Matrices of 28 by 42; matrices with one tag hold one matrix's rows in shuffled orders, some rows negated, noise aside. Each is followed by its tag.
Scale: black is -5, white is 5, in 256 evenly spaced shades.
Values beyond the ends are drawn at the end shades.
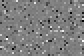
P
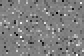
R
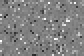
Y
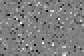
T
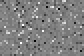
T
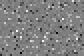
R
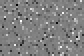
R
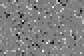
T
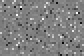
R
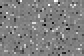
Y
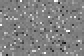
Y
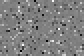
T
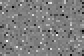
P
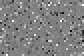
P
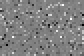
P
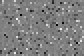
R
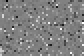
P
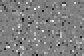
T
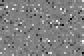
P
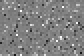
R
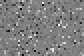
T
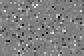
T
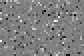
Y
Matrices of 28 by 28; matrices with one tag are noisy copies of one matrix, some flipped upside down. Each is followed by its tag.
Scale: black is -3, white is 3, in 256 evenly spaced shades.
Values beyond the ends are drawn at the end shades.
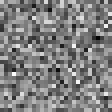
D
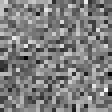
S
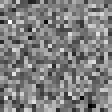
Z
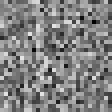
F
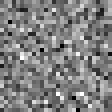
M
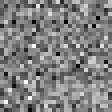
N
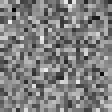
Z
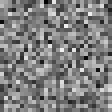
Z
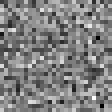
D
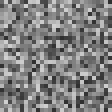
F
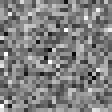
D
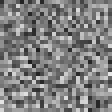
S
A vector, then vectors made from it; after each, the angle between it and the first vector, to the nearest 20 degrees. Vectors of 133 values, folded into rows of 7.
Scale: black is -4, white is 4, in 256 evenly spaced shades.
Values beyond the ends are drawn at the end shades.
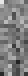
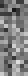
140 degrees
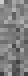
20 degrees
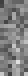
160 degrees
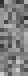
140 degrees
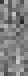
120 degrees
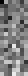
140 degrees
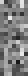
60 degrees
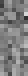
120 degrees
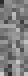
160 degrees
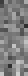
140 degrees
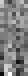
40 degrees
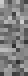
40 degrees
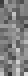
160 degrees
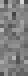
60 degrees
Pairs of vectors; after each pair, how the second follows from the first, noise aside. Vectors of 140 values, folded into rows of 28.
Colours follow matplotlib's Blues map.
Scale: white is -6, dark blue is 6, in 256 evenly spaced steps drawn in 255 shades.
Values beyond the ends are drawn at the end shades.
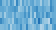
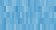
reversed, shrunk.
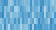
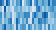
wrapped around, negated, scaled up.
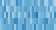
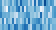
wrapped around, negated, scaled up.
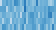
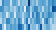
wrapped around, scaled up.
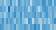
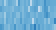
partly zeroed.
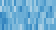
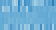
reversed, partly zeroed.
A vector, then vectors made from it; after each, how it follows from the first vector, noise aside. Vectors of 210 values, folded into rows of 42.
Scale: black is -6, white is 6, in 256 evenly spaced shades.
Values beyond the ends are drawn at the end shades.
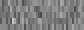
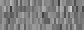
reversed.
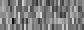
negated, scaled up.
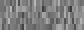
reversed, negated.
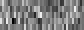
negated, scaled up.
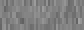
wrapped around, shrunk.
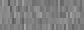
negated, shrunk.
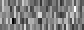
negated, scaled up.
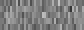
reversed, negated.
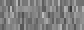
reversed, negated.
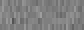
negated, shrunk.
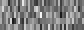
negated, scaled up.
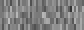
reversed, negated.
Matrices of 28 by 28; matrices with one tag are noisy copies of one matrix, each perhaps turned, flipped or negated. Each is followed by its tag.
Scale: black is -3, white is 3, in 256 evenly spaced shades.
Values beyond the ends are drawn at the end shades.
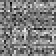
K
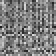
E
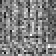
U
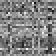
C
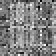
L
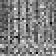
U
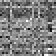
C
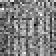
U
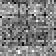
L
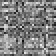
C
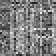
L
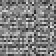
E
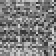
U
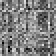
C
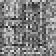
L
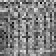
U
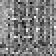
U
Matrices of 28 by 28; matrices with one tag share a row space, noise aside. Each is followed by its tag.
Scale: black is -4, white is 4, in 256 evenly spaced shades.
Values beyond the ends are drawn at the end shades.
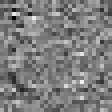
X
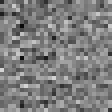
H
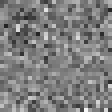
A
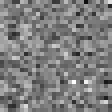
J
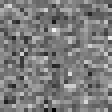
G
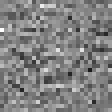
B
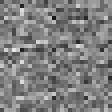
H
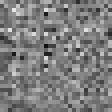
A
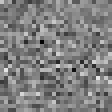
B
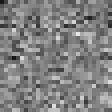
J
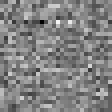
B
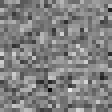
H
